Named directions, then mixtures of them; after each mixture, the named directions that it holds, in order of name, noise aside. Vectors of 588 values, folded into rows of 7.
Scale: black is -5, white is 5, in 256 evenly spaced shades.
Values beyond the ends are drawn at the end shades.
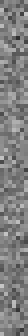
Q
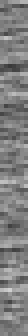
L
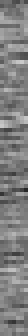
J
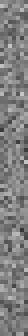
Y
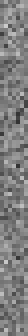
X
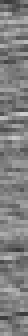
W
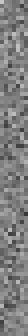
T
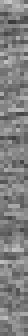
W, Y.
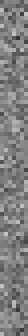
Q.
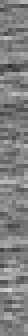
L.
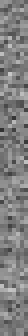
J, L, Y.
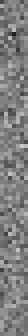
T, X.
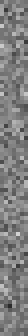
Q, T, Y.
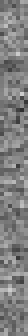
L, W, X.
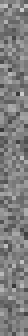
Y.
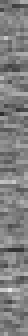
L, W.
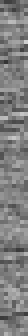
Q, W.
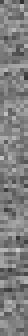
L, Q, T.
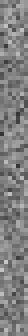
X.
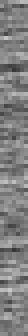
L.
